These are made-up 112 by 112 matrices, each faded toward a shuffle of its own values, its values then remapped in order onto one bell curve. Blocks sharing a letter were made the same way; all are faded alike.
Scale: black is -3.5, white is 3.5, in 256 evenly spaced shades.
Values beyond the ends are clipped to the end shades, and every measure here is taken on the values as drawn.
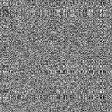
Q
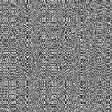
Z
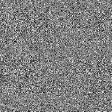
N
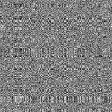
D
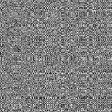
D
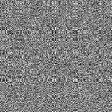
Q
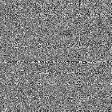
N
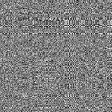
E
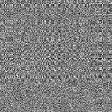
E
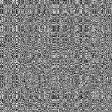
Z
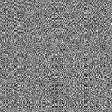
E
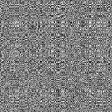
E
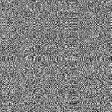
Q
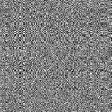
D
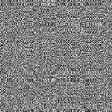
Q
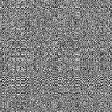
E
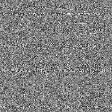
N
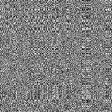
Q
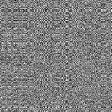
D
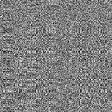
Q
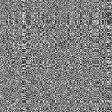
D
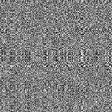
Q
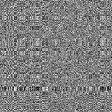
D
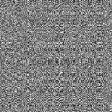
Q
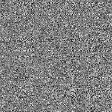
N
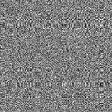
Q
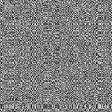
Z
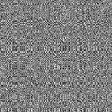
D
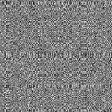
D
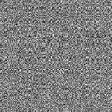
Q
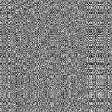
Z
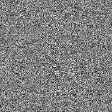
N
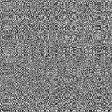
E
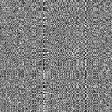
Z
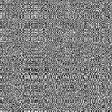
D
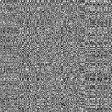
D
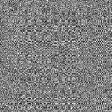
E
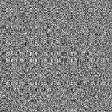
Q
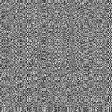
Z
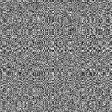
D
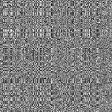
Z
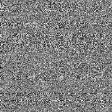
N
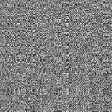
Q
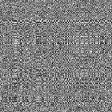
E
